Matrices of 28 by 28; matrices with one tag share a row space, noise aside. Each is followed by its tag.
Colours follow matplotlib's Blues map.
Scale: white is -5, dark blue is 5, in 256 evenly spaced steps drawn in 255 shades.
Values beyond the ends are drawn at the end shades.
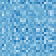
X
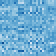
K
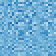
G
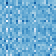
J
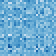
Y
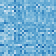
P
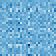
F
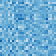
G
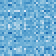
Y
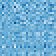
X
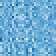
G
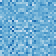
G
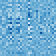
F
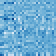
P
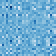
J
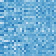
P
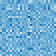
F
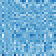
X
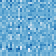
F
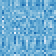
X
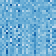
J
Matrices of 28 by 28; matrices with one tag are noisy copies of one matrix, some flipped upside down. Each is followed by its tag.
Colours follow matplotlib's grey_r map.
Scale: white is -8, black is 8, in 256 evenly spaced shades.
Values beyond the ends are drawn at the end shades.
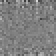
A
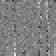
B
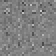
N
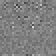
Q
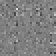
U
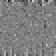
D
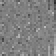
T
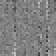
B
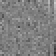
T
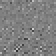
Q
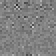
Q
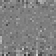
A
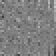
T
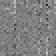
B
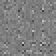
N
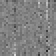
B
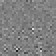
Q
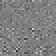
Q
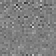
Q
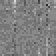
B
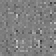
U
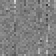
B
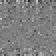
A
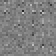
N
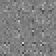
N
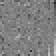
T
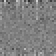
A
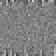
D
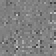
U
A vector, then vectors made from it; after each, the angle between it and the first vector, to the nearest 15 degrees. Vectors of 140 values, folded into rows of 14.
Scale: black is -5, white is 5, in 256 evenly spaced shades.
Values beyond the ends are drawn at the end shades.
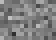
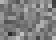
60 degrees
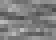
105 degrees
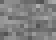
135 degrees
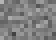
15 degrees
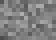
120 degrees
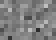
90 degrees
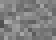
75 degrees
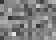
165 degrees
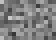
15 degrees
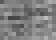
135 degrees
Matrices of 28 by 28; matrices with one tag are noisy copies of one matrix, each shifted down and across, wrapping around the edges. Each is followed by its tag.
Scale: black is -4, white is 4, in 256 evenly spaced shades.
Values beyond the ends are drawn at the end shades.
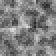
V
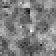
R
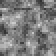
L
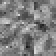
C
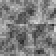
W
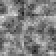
V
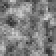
L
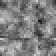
L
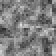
C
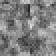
R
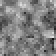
R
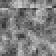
W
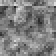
W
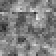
W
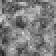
L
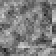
C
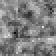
V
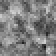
R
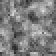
L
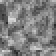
C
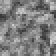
C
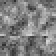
W
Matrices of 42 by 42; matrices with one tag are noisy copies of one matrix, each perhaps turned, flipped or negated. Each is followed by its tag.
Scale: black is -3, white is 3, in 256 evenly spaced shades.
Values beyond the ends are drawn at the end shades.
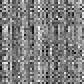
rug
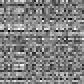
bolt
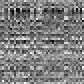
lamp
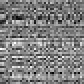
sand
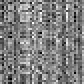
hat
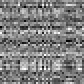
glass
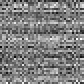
rug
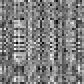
glass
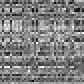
hat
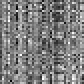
hat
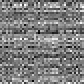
rug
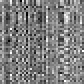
sand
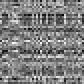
glass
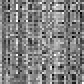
hat
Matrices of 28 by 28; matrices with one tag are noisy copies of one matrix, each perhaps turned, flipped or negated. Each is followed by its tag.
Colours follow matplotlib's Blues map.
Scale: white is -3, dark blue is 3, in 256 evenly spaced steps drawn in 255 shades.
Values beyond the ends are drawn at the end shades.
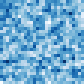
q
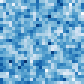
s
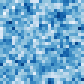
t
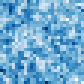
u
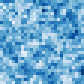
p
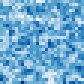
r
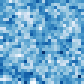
t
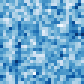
r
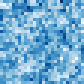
t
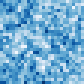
u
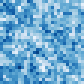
u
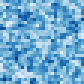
t
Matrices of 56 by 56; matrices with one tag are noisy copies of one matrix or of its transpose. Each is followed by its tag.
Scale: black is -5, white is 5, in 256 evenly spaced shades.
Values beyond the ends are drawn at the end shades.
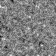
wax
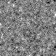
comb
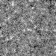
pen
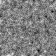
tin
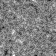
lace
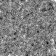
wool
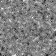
comb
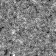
lace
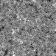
lace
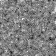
tin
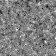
wax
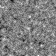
wax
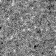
pen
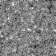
pen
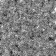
tin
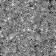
pen
